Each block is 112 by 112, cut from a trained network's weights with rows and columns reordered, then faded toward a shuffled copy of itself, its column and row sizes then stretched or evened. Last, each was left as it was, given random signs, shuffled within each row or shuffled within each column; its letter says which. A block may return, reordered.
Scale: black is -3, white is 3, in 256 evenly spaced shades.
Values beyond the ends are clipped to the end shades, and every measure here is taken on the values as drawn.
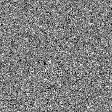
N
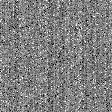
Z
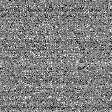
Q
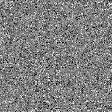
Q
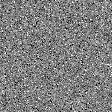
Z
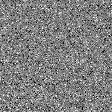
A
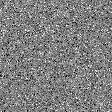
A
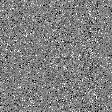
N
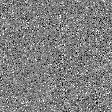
Z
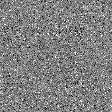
N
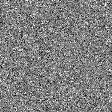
A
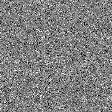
N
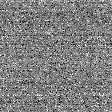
A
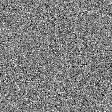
A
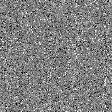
N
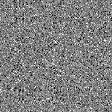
Q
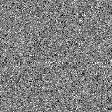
Q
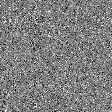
N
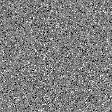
N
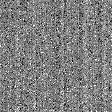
Z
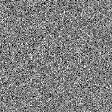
Q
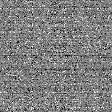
Q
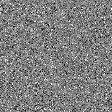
N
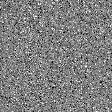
Z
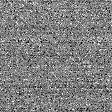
A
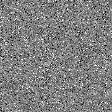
N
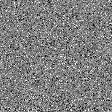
A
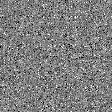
N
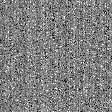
Z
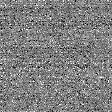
Q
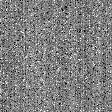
Z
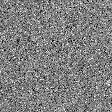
A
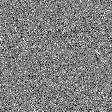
A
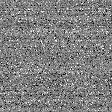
A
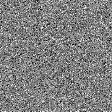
N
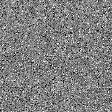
Z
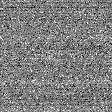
A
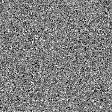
N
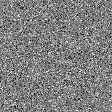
A
